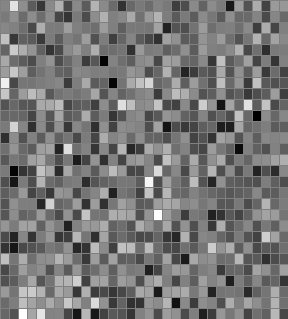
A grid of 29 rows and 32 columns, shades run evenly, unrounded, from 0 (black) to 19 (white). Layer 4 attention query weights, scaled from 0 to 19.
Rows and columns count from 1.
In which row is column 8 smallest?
21
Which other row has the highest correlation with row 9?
27
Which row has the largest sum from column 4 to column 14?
28
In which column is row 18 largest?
17
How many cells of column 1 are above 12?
5
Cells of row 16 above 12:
6
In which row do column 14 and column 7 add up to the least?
15
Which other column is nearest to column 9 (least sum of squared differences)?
23
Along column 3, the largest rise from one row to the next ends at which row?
24
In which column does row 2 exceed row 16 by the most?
2
